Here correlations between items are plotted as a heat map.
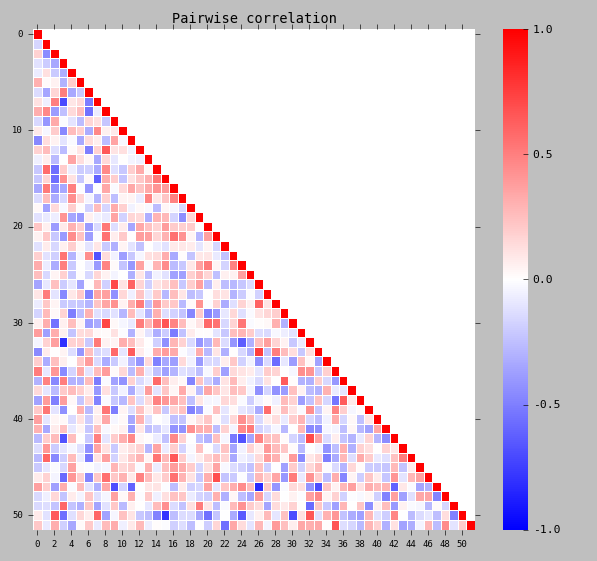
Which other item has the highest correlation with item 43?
44
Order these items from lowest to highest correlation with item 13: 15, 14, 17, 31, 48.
31, 14, 48, 15, 17
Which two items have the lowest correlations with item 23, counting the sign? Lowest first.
7, 42
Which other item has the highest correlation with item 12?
8
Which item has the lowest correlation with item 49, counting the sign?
32
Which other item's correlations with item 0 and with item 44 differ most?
16
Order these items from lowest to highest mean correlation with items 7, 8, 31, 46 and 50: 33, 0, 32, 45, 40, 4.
33, 45, 4, 40, 0, 32
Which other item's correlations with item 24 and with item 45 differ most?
42
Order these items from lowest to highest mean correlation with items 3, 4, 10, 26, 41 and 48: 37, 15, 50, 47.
47, 50, 37, 15
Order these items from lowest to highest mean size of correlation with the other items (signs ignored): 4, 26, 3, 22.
22, 4, 26, 3
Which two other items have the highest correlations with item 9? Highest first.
26, 33
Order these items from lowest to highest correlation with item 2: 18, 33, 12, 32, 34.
12, 33, 18, 34, 32
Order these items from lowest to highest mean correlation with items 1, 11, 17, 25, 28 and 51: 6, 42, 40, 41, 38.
41, 6, 40, 38, 42
